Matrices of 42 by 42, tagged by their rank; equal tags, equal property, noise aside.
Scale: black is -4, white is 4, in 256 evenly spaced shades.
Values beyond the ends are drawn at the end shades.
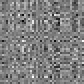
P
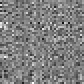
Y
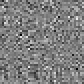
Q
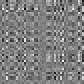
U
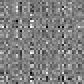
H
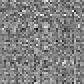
Y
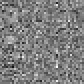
Q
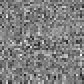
Q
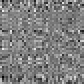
P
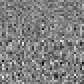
Y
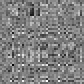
P
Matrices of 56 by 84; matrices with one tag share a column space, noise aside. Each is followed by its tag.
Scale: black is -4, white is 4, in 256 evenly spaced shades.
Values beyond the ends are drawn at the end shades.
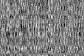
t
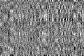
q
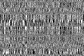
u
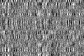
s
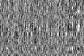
t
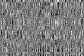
s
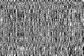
q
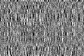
q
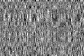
q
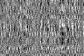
t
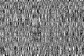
q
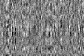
t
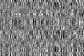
s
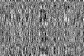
q
